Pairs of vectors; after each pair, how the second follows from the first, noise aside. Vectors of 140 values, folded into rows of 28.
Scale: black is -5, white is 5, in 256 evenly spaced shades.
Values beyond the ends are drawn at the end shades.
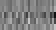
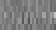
negated, shrunk.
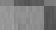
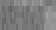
negated, shrunk.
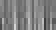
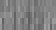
negated, shrunk.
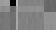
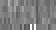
wrapped around, negated, partly zeroed.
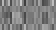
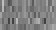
wrapped around, negated, partly zeroed.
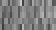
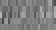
partly zeroed.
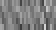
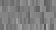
negated, shrunk.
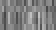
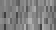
partly zeroed.
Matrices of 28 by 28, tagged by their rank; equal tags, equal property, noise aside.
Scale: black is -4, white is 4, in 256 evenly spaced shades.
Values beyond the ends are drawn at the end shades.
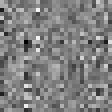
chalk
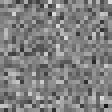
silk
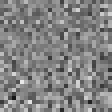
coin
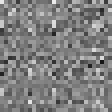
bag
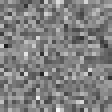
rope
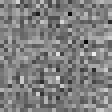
chalk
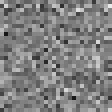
silk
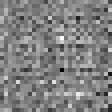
rope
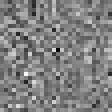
rope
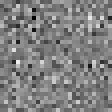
coin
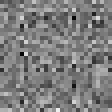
bag
